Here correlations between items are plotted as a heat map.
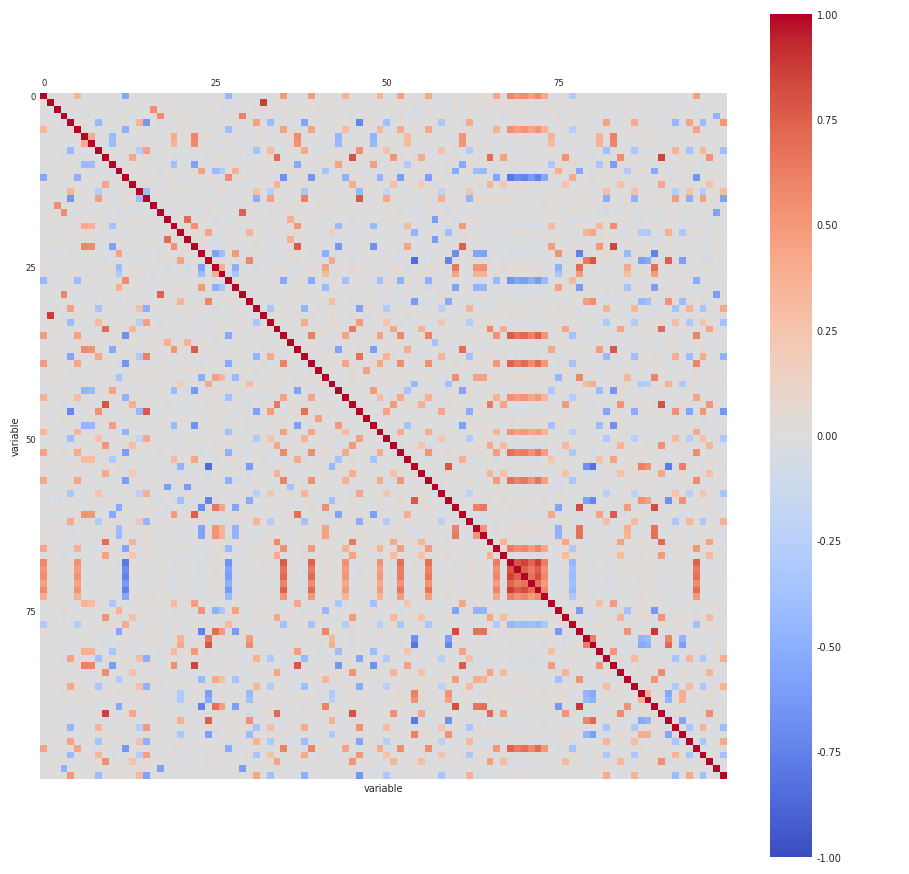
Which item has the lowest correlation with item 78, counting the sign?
23
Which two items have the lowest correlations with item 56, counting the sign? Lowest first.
12, 27
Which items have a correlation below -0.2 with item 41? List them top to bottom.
11, 23, 28, 75
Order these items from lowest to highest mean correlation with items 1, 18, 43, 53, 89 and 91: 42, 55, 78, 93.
93, 55, 42, 78
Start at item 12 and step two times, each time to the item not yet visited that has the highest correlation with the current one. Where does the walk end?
77
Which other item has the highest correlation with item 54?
59
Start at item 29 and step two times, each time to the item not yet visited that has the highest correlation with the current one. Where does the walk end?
3
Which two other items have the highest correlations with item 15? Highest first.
46, 38
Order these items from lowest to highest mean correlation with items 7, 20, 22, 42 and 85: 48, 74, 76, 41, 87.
48, 87, 76, 41, 74
